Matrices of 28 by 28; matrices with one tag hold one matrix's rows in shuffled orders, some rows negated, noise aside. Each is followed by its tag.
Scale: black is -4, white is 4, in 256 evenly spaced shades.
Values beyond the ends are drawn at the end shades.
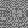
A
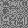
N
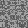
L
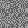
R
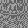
N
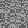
L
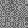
R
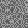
R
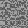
L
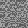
L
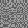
N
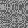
A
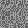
R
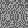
R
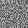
R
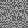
A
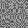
R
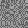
R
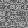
L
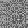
A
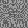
N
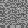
L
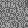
R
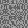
N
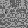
L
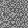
N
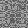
L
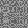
N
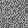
R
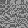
L
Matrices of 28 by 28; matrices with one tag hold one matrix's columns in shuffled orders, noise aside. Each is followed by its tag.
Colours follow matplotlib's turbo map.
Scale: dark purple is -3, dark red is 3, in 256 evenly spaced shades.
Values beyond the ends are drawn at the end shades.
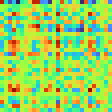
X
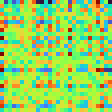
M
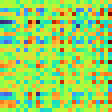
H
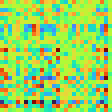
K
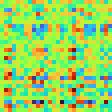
K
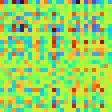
X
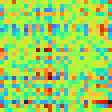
K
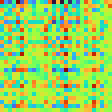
M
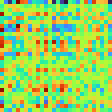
X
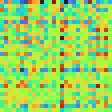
M
